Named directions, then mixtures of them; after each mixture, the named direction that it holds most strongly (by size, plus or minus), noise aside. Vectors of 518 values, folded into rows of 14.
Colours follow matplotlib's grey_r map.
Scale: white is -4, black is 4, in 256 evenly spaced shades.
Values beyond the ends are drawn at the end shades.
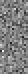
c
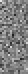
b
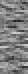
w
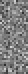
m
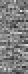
w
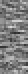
w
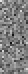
b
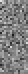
b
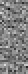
m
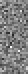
b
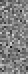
b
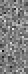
c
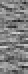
w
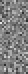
m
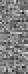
m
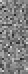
b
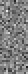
m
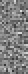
m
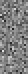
c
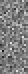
c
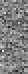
c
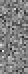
c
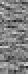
w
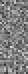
m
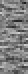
w
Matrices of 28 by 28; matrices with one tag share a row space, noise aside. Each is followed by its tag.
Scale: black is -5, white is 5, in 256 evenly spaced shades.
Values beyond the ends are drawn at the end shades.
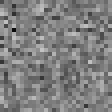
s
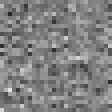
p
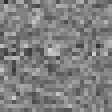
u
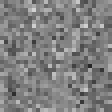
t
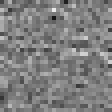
p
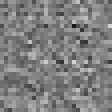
t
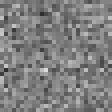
s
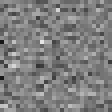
s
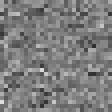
s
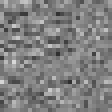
u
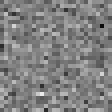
s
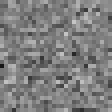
t
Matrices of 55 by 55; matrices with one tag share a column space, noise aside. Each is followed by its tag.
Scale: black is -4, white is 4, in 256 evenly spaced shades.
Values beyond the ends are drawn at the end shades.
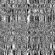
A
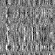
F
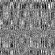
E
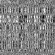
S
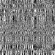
A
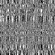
A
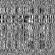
S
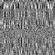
E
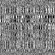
S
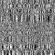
A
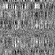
E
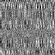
E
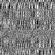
E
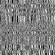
A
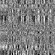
A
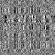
S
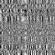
A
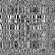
S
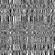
A
